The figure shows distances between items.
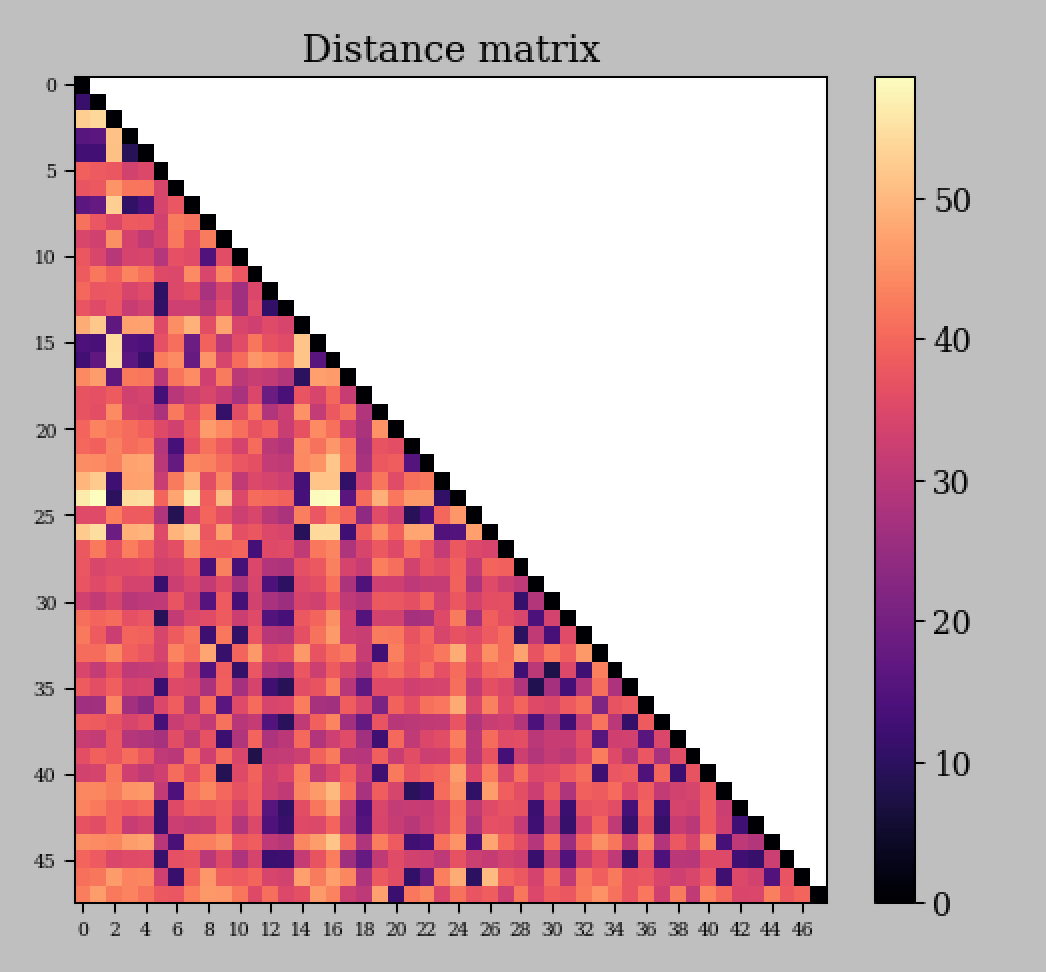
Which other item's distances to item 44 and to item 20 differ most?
47
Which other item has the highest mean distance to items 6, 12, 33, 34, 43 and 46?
24
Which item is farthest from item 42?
16
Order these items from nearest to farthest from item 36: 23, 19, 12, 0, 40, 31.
40, 19, 0, 12, 31, 23
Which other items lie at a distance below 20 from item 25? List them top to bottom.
6, 21, 22, 41, 44, 46
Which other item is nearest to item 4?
3
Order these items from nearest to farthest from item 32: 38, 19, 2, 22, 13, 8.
8, 13, 2, 38, 22, 19
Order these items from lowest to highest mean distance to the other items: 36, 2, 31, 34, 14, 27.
31, 34, 36, 27, 14, 2
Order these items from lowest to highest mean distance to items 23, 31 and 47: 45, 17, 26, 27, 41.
17, 45, 26, 27, 41
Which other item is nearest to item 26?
14
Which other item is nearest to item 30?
34
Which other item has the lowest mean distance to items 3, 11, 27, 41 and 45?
39
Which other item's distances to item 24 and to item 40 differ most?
9
